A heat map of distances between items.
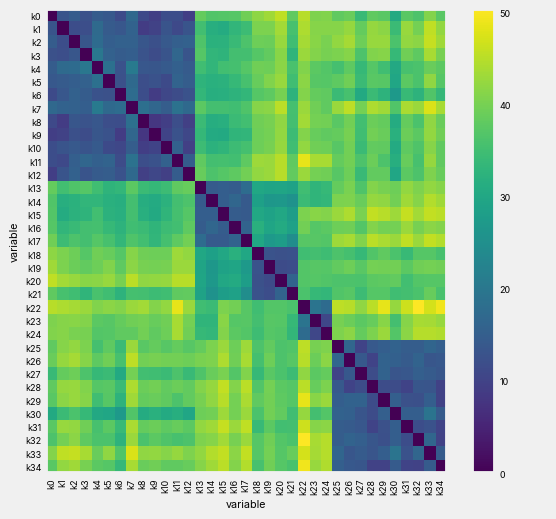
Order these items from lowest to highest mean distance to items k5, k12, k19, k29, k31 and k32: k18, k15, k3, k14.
k3, k18, k14, k15
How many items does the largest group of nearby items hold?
13
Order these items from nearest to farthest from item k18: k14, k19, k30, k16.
k19, k14, k16, k30
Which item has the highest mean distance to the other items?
k22
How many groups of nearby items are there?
5
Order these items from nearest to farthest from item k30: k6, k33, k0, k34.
k34, k33, k6, k0
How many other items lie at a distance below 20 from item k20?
3
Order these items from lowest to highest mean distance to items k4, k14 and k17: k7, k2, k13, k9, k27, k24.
k13, k9, k2, k7, k24, k27
